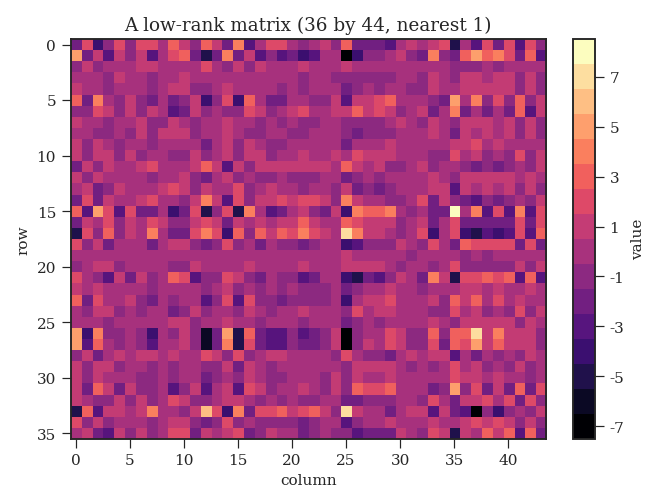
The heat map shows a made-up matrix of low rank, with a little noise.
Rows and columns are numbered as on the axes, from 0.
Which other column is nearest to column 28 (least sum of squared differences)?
27
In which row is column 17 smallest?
1
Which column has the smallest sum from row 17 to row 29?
25
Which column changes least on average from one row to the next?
8
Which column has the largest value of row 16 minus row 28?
35
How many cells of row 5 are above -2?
35
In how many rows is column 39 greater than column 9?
18
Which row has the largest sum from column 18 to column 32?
17
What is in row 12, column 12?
-2
